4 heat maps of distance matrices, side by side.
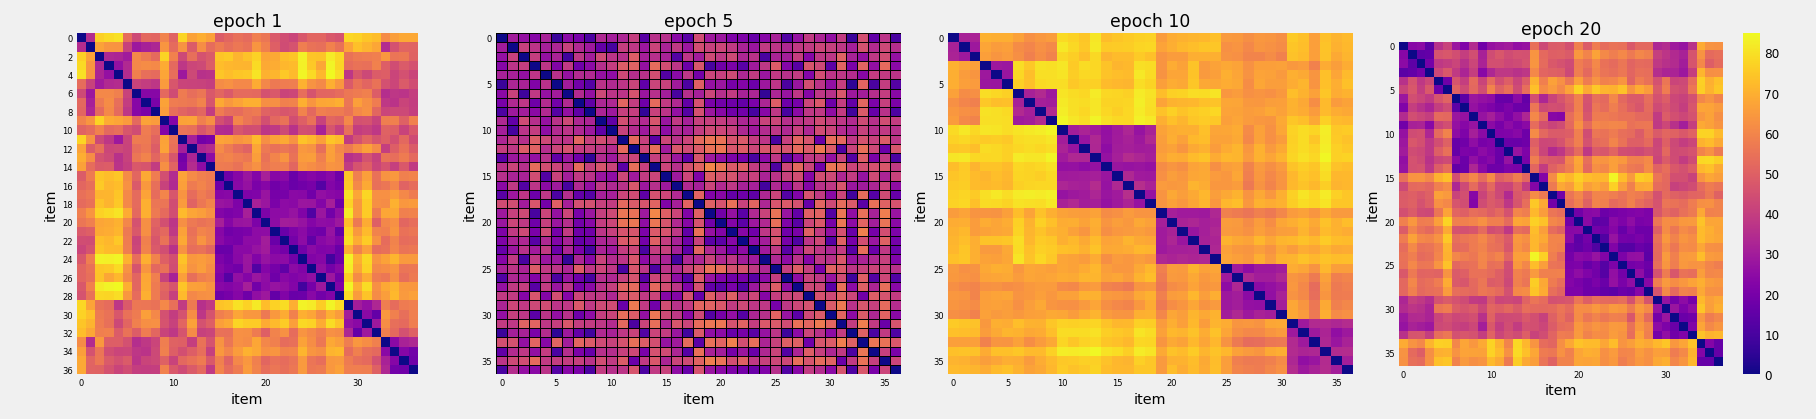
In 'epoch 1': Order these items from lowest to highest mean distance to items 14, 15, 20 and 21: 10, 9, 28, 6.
28, 10, 6, 9
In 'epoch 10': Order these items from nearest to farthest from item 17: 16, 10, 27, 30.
10, 16, 27, 30
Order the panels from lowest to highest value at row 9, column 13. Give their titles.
epoch 20, epoch 5, epoch 1, epoch 10
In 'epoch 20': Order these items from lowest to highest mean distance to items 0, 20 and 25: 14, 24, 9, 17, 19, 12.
19, 24, 12, 9, 14, 17
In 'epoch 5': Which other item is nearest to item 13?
8
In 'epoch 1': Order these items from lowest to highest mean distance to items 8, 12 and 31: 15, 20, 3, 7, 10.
7, 10, 3, 20, 15
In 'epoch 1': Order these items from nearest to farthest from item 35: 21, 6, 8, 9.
6, 8, 9, 21
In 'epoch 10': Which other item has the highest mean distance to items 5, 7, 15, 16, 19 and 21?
34
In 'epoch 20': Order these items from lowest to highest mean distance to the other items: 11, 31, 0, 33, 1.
0, 11, 31, 1, 33
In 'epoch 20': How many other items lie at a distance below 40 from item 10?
10
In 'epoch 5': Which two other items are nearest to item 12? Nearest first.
31, 35
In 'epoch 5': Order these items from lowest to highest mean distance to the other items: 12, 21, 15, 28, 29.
21, 15, 28, 29, 12
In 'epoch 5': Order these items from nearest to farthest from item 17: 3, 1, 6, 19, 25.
3, 19, 1, 6, 25
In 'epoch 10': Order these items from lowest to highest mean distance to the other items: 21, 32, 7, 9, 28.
28, 21, 32, 7, 9
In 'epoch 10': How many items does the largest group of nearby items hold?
9
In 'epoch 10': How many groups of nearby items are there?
7
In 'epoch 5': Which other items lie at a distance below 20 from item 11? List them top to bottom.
14, 25, 29
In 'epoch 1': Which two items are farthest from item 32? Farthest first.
0, 1
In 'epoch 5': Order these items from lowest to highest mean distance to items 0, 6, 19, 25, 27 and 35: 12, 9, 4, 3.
3, 4, 9, 12
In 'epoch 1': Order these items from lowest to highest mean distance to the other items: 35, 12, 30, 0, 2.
35, 12, 30, 0, 2
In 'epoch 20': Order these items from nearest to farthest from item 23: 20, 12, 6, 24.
20, 24, 12, 6
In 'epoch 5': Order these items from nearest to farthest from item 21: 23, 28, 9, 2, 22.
23, 22, 9, 2, 28
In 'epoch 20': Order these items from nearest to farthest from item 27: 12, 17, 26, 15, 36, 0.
26, 12, 0, 17, 36, 15
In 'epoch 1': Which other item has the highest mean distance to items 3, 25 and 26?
29
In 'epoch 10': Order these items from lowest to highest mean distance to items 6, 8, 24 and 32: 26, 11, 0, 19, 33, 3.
33, 19, 26, 0, 3, 11
